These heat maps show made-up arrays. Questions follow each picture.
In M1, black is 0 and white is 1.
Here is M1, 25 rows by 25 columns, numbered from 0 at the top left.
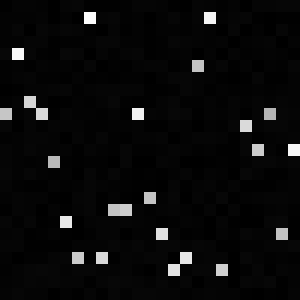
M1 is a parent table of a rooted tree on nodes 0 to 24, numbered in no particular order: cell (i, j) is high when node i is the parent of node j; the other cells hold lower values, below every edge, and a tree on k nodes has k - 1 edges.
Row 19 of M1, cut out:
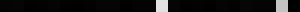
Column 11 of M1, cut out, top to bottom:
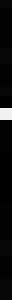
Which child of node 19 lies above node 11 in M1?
13
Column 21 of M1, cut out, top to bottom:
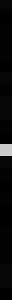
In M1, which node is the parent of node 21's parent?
16
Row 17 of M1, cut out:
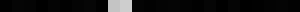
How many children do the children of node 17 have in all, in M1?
5
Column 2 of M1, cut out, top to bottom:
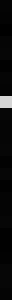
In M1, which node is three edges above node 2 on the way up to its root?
12
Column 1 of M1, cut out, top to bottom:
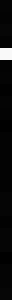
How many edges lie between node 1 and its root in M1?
3
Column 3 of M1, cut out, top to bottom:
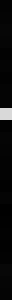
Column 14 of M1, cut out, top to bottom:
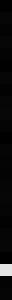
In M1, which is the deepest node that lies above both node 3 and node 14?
9
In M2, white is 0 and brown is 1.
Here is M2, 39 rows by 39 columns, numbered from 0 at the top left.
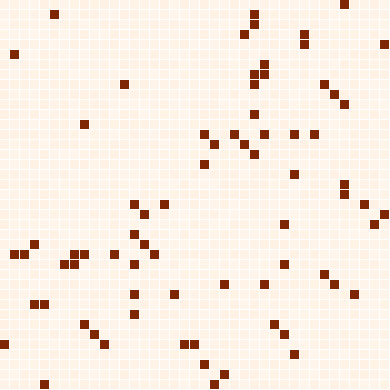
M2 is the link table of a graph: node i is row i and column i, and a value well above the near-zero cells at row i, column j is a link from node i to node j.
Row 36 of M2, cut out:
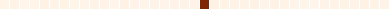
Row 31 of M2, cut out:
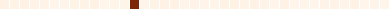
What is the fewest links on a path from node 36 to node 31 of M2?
3
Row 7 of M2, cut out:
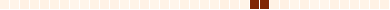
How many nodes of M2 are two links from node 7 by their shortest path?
8
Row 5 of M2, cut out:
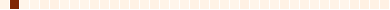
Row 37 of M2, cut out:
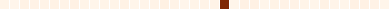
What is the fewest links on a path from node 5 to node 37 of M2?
7
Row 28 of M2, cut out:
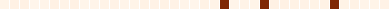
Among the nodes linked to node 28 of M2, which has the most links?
node 26
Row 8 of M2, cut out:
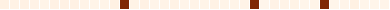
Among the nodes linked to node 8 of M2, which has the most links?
node 25
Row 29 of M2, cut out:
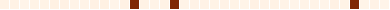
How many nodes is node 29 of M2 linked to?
3
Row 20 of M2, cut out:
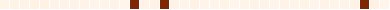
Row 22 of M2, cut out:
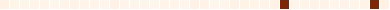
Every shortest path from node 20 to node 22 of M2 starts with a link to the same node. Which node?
node 13
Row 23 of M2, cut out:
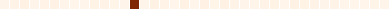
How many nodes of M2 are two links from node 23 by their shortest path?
4
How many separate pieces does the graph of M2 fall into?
3
